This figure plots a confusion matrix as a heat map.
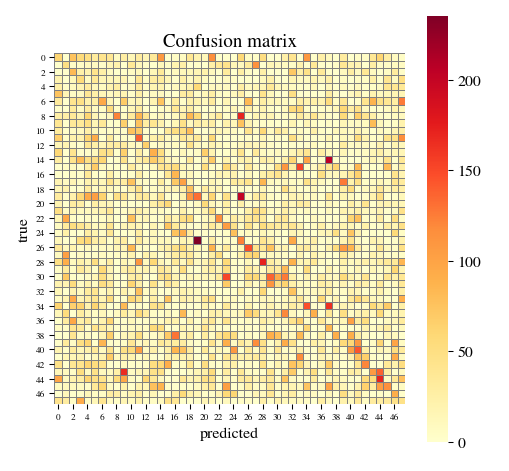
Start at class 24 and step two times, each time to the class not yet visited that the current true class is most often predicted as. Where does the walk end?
39
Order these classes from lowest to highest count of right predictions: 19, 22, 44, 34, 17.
17, 22, 19, 34, 44
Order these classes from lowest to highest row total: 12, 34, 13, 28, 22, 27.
12, 27, 13, 22, 34, 28
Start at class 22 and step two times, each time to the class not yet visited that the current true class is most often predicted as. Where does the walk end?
27
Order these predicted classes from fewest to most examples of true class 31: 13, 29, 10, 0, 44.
0, 44, 13, 10, 29
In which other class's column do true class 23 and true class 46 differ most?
15
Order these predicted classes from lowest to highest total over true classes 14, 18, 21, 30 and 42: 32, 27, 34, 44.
44, 27, 34, 32
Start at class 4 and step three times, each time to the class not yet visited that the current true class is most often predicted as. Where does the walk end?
32
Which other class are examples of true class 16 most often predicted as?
41
